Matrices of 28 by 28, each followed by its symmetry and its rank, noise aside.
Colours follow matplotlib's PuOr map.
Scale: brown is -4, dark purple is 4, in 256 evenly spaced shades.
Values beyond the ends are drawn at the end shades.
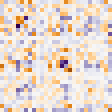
symmetric, rank four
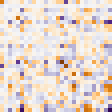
symmetric, rank four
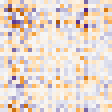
no symmetry, rank three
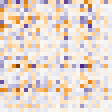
no symmetry, rank three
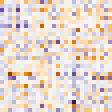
no symmetry, rank six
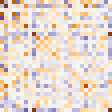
symmetric, rank three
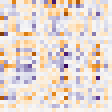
no symmetry, rank four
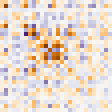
symmetric, rank three
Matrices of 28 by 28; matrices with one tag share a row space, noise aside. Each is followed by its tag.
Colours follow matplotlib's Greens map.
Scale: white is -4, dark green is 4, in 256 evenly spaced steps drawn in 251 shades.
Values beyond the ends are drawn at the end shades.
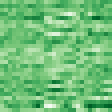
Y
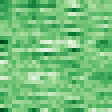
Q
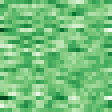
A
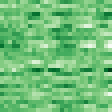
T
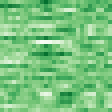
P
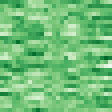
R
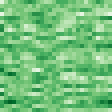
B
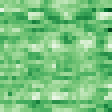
T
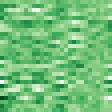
A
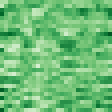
B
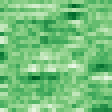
Q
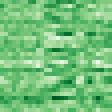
Y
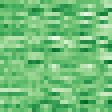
T
